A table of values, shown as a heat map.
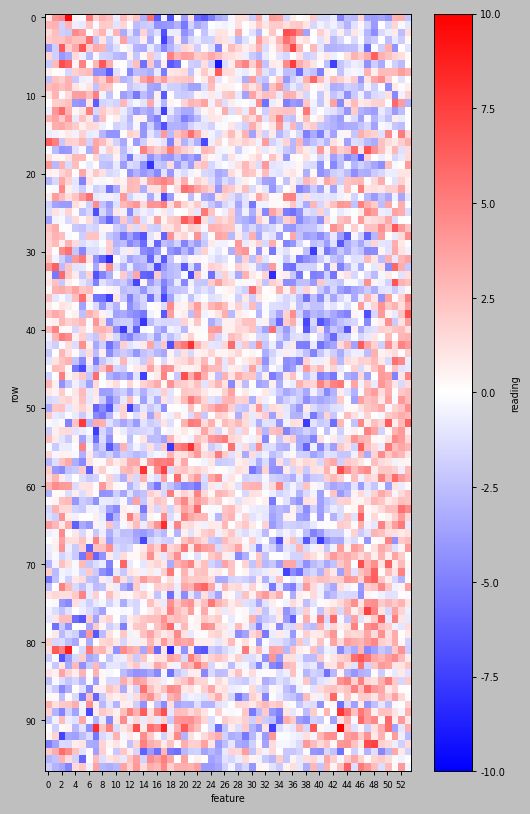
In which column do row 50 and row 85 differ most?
12
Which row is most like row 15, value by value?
49
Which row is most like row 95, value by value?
21
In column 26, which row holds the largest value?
54
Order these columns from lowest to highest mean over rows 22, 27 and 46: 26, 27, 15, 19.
15, 19, 27, 26
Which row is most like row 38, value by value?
28
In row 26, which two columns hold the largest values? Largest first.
22, 20
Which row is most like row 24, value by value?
96
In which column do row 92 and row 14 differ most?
2
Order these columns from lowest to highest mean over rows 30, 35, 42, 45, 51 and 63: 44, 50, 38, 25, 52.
38, 44, 25, 50, 52
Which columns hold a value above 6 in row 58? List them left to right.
14, 17, 43
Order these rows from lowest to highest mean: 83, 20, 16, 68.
20, 16, 83, 68
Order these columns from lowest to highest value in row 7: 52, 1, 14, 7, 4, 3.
7, 14, 3, 1, 4, 52
